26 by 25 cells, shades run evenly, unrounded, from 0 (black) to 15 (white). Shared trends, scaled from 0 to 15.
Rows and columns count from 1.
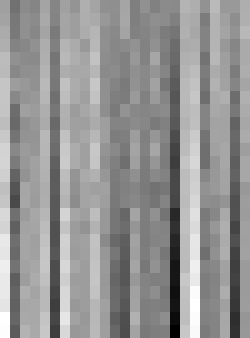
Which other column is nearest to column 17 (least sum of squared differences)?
15
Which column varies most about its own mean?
18
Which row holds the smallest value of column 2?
16
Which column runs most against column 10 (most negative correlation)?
21
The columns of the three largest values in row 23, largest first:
20, 1, 7
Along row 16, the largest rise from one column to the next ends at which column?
19
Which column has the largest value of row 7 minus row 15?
2
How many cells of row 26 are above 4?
22
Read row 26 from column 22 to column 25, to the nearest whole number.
8 10 3 9
